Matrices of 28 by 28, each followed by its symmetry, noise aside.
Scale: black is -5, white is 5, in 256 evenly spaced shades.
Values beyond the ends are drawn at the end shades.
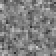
antisymmetric.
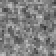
antisymmetric.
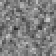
same after a half turn.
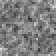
same after a half turn.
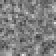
symmetric.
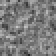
symmetric.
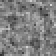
symmetric across the other diagonal.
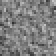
symmetric across the other diagonal.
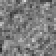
symmetric.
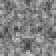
mirrored left to right.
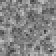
symmetric.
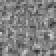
antisymmetric.
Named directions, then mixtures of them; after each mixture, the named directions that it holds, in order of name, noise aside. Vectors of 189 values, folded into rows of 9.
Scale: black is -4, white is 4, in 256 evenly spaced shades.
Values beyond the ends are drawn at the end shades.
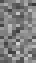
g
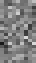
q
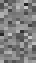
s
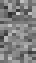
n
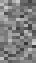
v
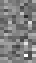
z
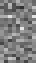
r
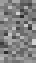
n, q, v.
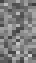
g.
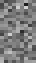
s.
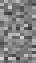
n, r, v.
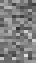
g, v, z.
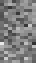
q, v.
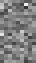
s.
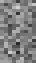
g.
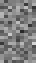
q, s.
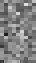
n, q, s.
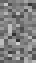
g, r, s.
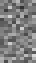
q, r, z.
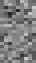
n, q, z.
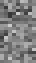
n.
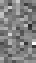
q, s, v.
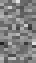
q, r, v.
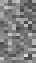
q, v, z.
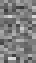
r.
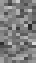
q, v.
